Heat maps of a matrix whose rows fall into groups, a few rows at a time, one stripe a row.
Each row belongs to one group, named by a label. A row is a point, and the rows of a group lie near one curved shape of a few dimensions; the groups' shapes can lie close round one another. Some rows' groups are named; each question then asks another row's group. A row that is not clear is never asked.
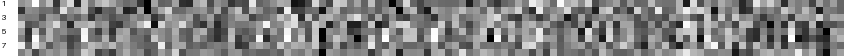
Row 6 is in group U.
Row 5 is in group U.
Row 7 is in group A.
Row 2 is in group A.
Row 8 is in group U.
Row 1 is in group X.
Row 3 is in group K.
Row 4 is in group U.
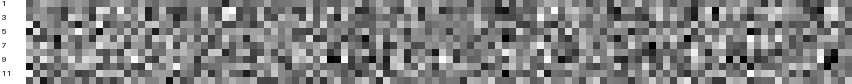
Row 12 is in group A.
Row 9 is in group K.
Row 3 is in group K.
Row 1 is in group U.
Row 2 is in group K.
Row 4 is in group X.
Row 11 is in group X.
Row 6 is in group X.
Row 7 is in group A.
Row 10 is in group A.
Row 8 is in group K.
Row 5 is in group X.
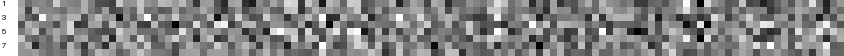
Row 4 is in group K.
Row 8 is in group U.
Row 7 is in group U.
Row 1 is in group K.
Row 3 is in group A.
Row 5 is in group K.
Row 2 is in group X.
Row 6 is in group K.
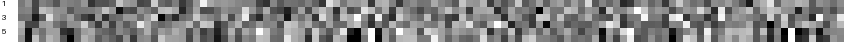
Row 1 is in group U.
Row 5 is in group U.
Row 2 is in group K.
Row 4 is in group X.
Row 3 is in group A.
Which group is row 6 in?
U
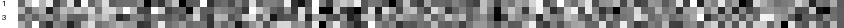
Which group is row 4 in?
A
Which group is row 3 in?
K
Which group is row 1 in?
X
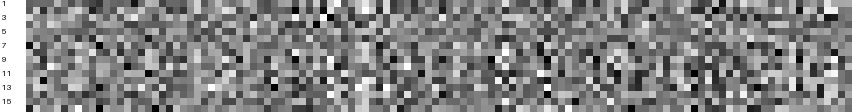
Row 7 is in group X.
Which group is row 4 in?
K
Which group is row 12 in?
U
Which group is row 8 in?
X
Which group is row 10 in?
A
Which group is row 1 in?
K
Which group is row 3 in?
K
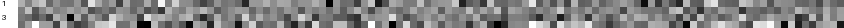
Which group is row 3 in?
X
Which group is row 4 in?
X
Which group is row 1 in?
A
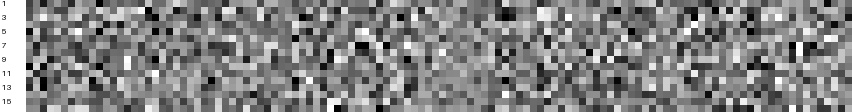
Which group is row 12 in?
X
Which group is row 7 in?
U
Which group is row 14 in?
K
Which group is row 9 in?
A
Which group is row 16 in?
A
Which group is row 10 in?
X
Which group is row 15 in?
K
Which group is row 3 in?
X
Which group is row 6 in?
U
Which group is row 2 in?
K
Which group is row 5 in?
X
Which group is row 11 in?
X
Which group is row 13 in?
X
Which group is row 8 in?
U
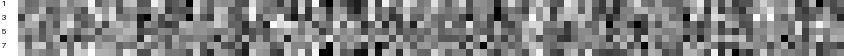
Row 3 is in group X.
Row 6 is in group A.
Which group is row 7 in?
A
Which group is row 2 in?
K
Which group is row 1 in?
K
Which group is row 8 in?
K
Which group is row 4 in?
K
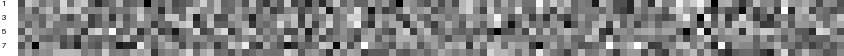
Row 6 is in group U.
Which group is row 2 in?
A
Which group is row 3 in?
K
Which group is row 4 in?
K
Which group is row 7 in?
K
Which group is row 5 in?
K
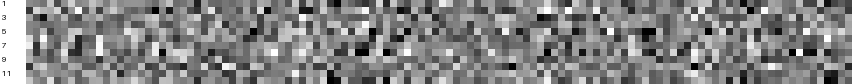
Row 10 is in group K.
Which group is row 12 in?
K
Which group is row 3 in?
X
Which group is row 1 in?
K
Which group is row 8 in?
U
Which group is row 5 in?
K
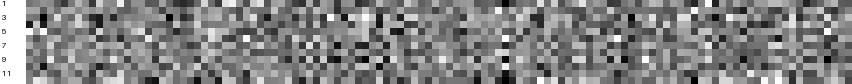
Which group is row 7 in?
K
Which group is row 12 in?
X
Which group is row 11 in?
X
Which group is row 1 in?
K
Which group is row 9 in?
K
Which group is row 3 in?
A
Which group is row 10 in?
X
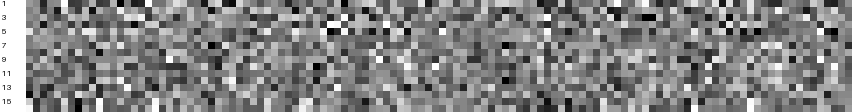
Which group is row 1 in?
K
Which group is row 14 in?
A
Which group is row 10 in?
K
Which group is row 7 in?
X
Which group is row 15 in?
X
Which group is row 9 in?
A
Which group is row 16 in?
X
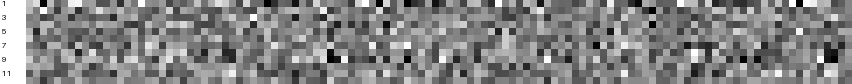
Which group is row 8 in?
K
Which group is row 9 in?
K
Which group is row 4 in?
A
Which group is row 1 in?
U
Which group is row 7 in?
A
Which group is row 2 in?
A
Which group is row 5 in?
U
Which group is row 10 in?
U
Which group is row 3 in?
U
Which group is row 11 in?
U
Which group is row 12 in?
U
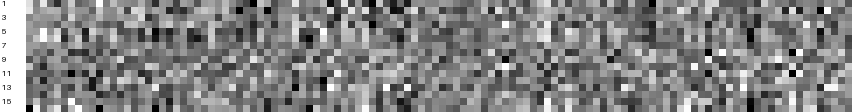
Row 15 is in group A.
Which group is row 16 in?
X
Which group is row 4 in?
K
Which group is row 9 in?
K
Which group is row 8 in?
A
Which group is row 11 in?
A
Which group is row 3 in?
K
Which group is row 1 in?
A
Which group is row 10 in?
X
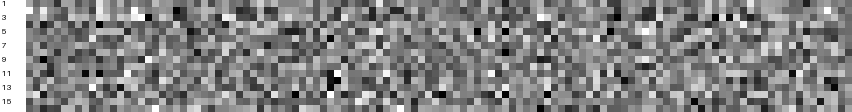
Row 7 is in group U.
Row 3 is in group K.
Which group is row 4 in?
A
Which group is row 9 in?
K
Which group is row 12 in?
K
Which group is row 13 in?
U
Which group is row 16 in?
X
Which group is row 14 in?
U
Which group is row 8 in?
X
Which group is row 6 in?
U
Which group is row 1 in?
X
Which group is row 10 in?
K
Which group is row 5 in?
K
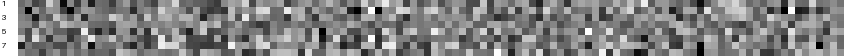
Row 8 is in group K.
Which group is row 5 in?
U
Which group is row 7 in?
A
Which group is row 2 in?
U
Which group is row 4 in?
U
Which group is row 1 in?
A
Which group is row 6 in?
A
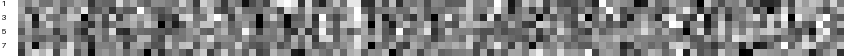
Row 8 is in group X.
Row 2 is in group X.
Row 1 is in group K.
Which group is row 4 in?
A
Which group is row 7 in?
X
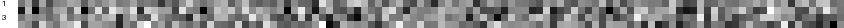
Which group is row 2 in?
X
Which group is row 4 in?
A
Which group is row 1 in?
U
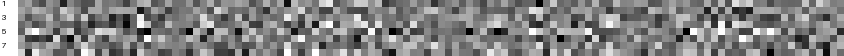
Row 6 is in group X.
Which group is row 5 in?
X
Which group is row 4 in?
K
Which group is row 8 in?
X
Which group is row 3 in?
X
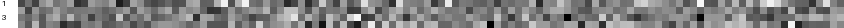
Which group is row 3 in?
K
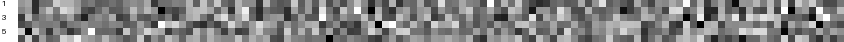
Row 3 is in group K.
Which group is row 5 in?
X
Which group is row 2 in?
A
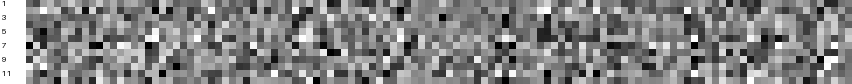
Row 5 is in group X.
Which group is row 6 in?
X
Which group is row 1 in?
K
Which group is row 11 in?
U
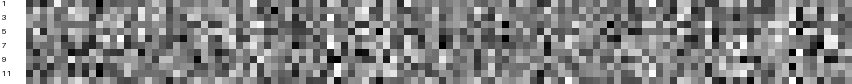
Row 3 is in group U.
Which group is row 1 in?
A
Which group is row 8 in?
U
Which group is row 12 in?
A
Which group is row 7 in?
K
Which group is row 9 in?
K
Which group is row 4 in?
K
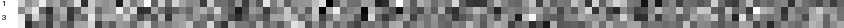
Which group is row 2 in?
A
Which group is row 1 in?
A
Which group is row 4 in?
X
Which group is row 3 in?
A
